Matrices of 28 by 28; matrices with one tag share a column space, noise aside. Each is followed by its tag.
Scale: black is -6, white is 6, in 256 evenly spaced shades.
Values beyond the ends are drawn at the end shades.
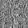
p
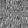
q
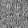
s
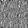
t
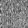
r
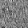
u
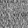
s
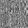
r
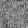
t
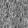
p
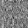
q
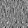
u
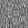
p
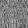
t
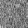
p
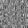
s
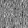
p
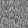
q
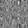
q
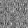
r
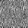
u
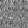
q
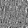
u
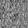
s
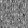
s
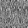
u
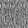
p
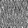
u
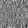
t
